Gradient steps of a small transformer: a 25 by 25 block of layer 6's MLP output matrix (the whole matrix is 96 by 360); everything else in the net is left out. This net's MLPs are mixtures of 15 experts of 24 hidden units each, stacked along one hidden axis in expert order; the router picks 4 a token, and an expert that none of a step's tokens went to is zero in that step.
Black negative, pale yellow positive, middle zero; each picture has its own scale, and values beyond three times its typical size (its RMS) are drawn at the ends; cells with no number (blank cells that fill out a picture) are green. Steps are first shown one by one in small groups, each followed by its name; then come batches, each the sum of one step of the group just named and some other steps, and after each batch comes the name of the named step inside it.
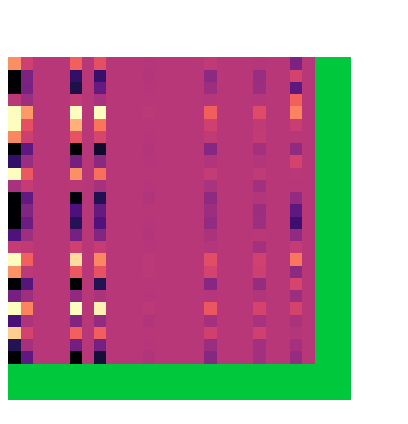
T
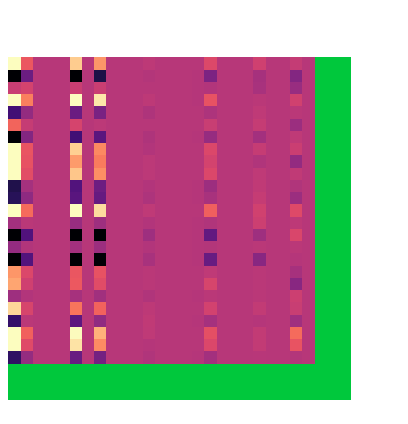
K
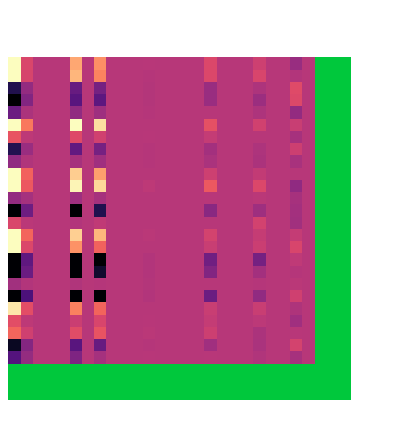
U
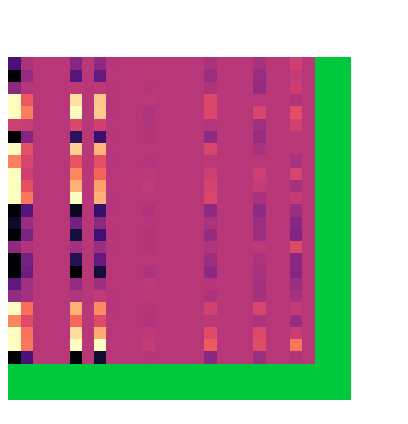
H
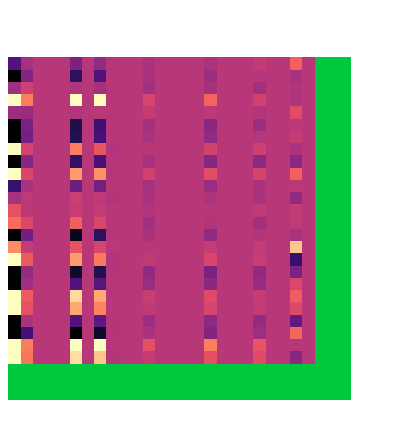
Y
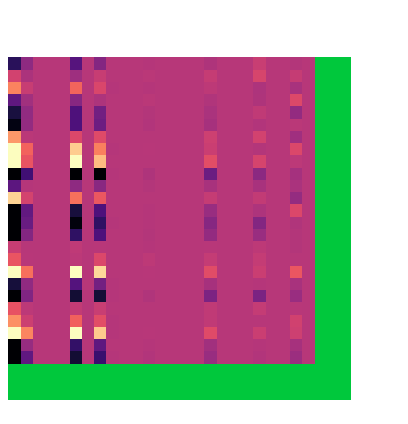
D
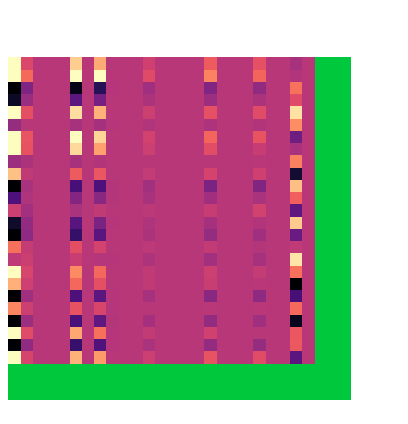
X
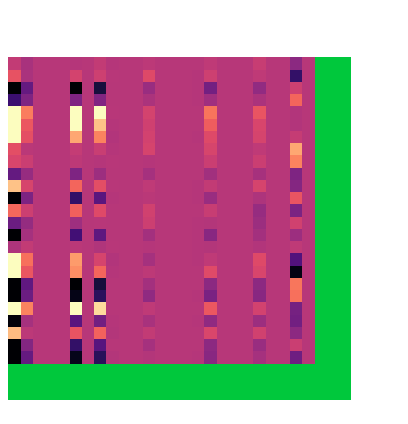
T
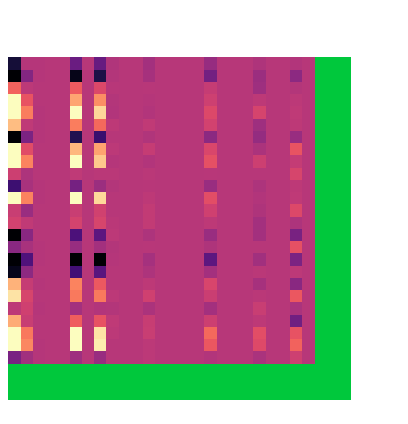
H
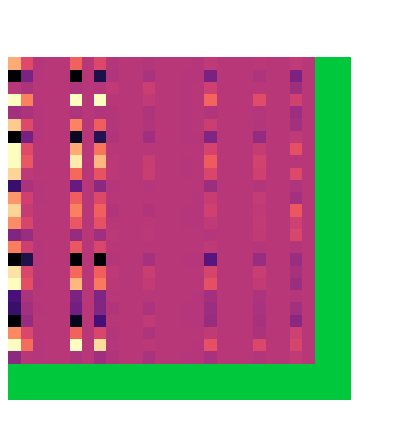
K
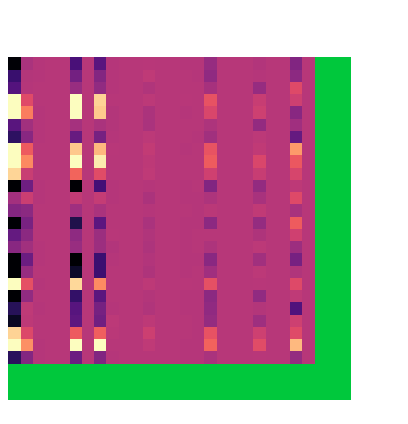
H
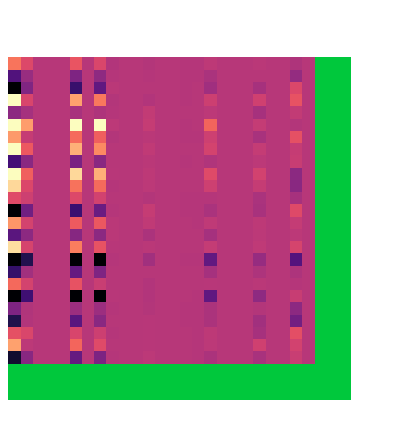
U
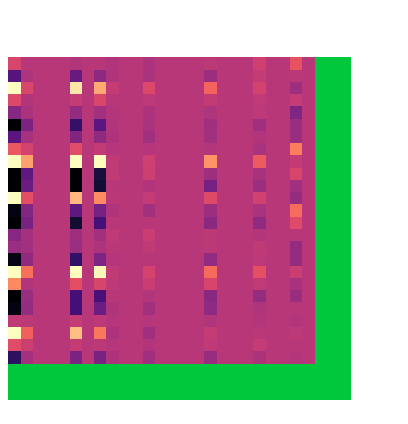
D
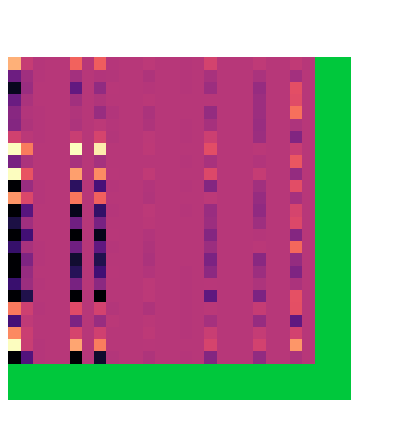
H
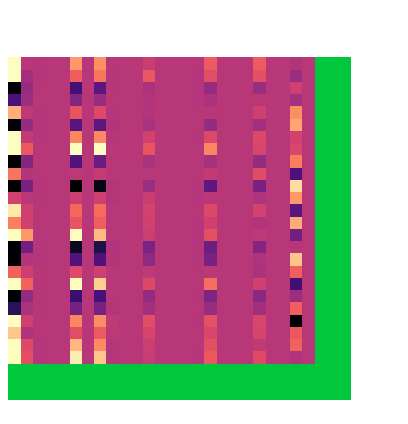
X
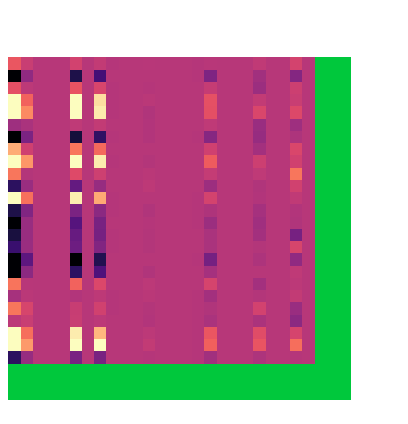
H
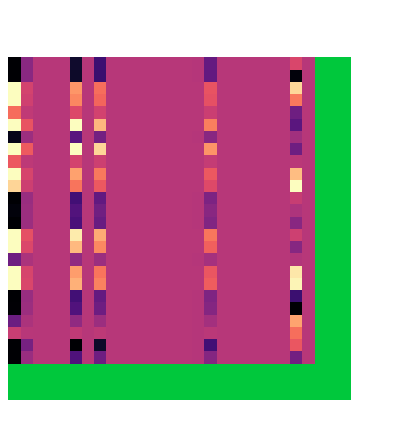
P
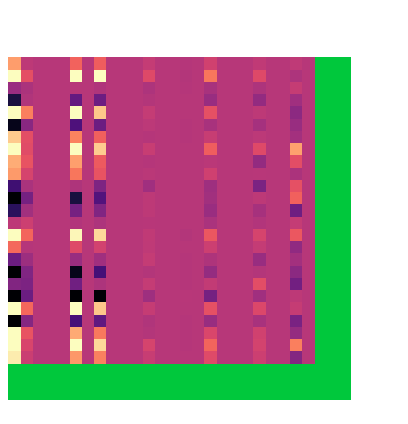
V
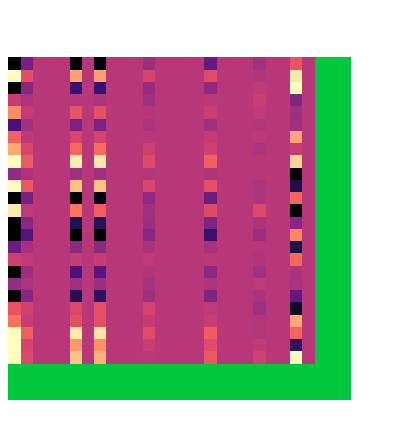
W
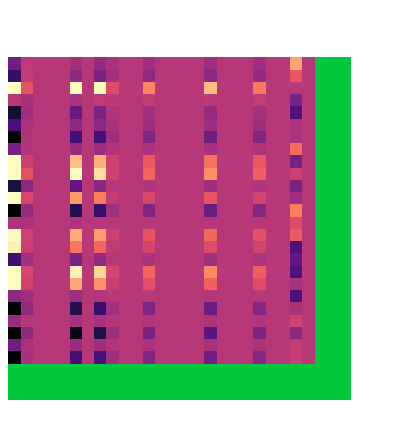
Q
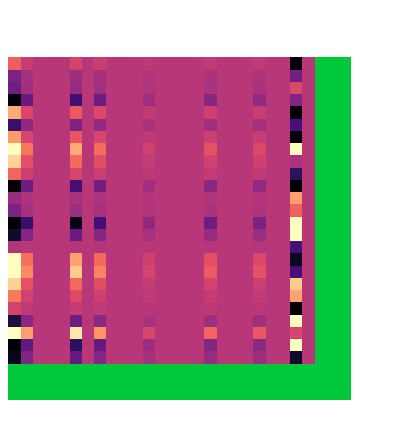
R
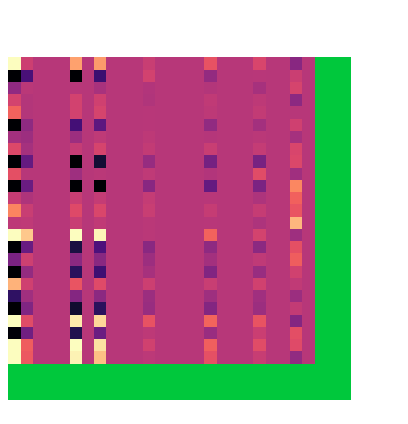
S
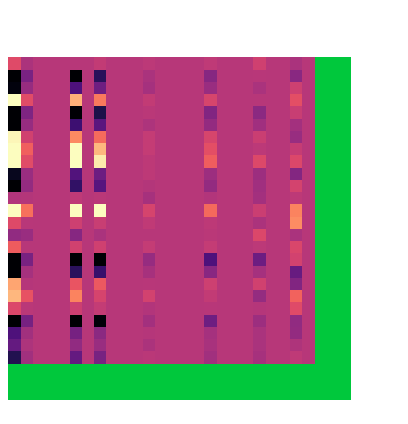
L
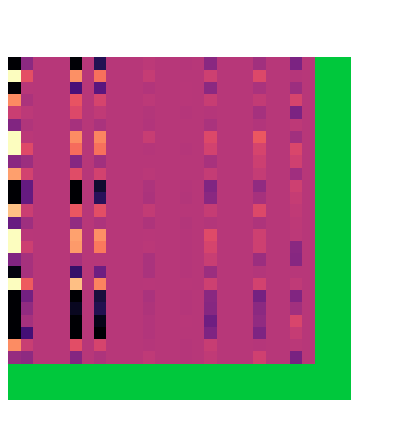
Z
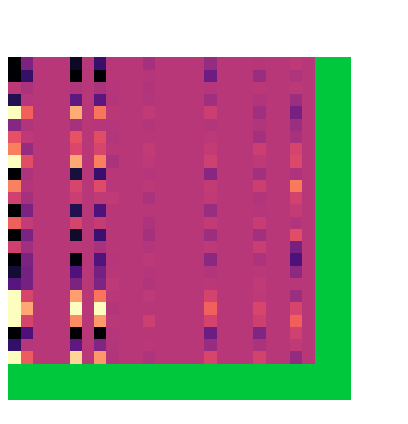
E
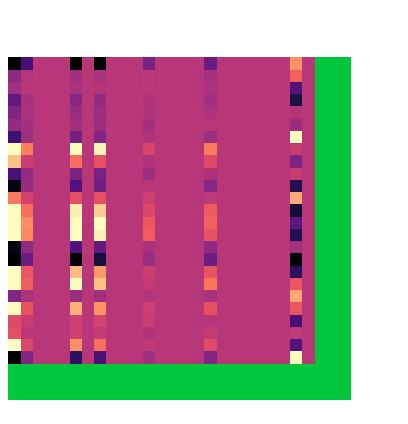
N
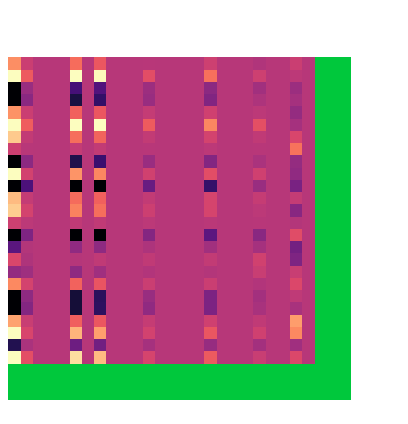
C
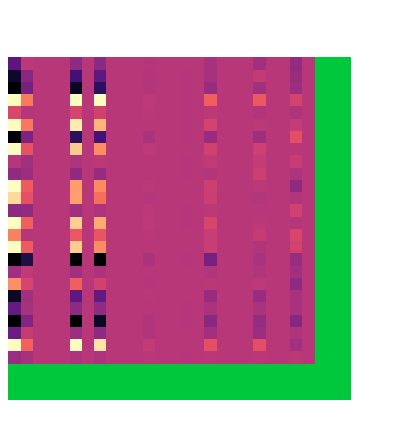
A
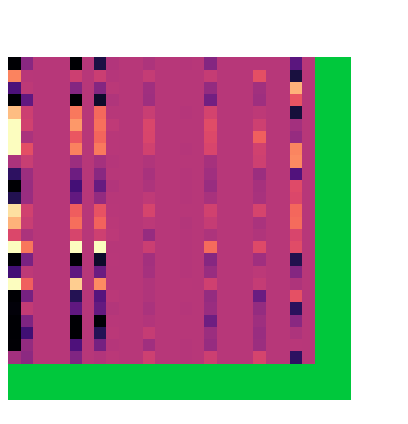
Z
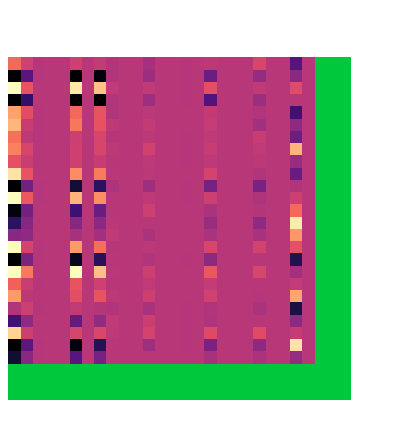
R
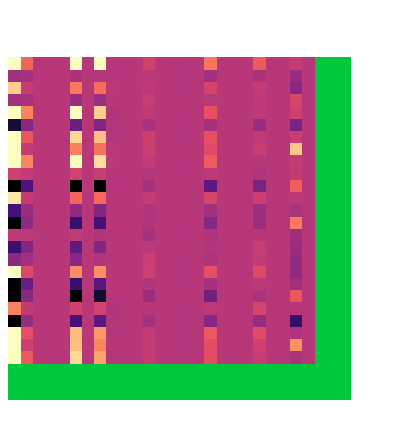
V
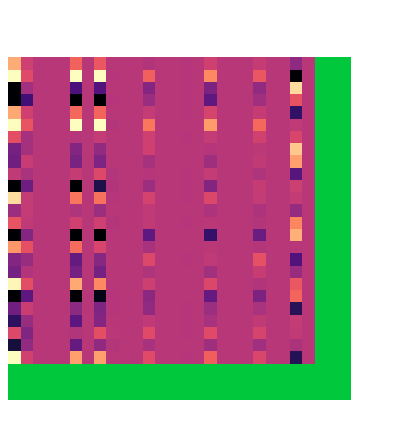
C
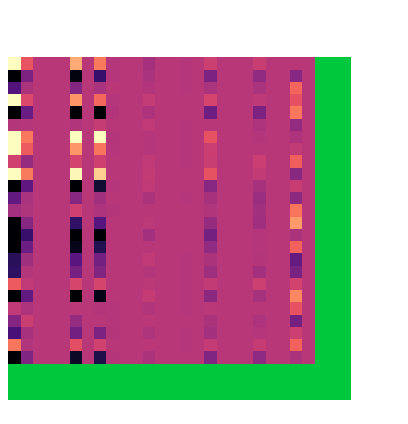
L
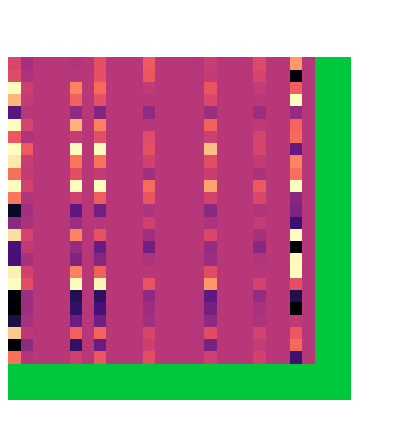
P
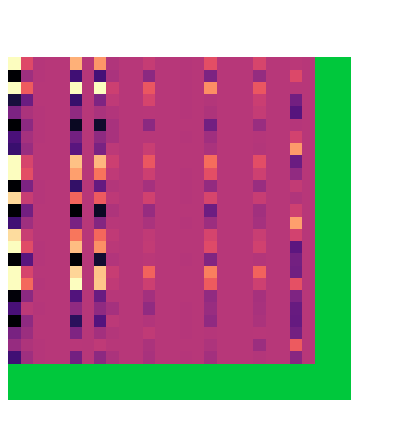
Q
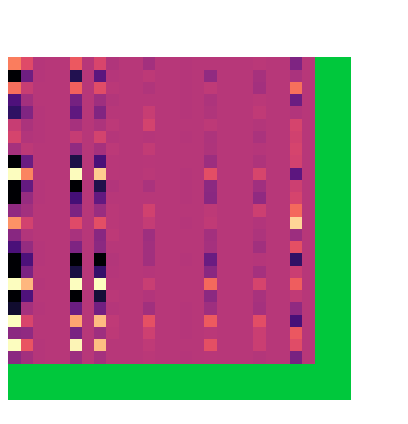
S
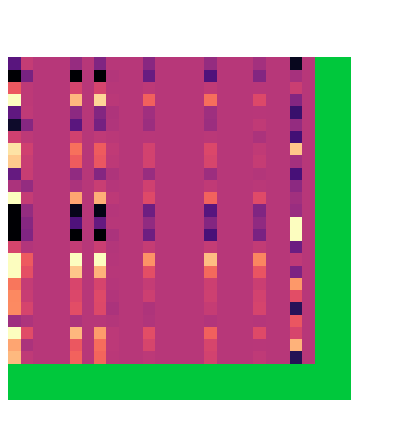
R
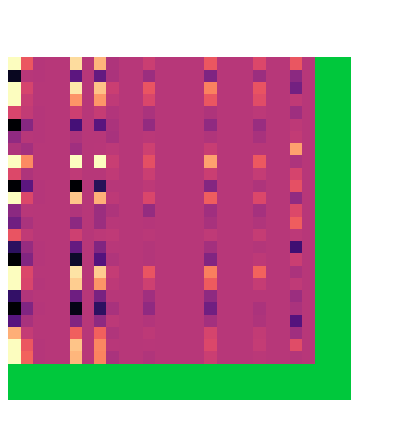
Q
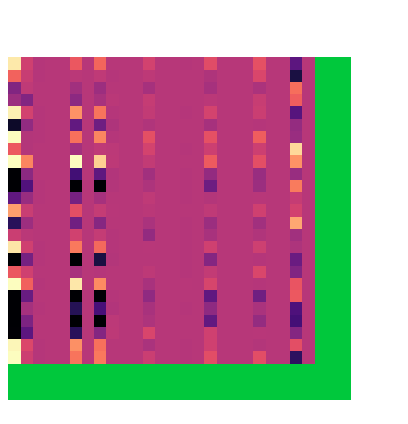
Z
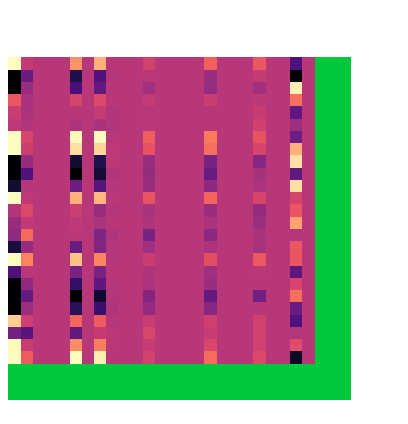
S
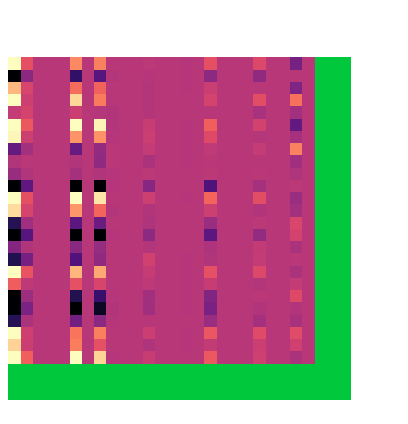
C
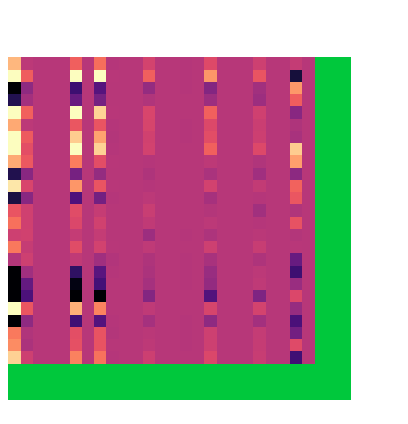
V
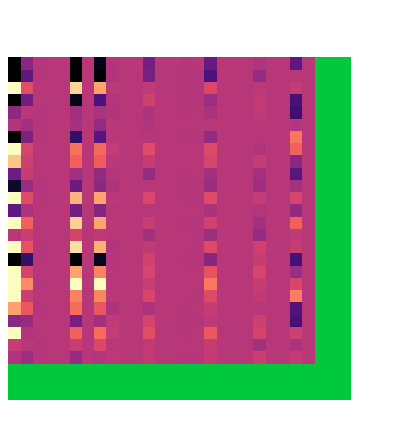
N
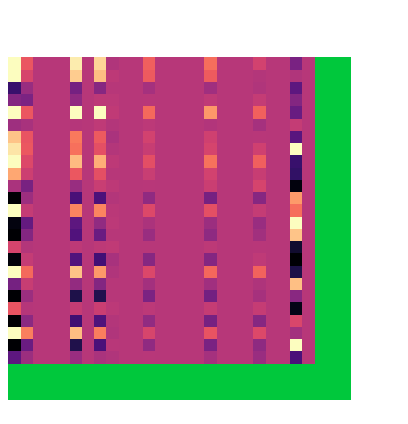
R
